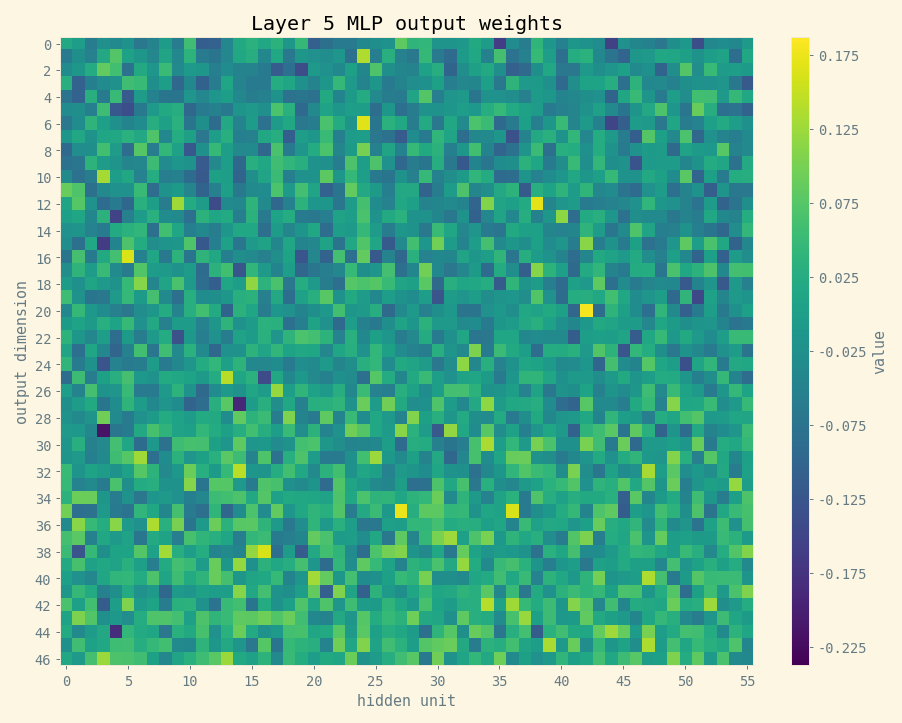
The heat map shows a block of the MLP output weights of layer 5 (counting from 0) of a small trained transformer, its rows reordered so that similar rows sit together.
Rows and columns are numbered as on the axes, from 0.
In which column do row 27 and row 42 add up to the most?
34
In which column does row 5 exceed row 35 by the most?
52
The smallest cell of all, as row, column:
29, 3
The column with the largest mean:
24
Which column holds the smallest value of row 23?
45
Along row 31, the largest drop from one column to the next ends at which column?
7
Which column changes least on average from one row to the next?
23
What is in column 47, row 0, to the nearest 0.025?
-0.05
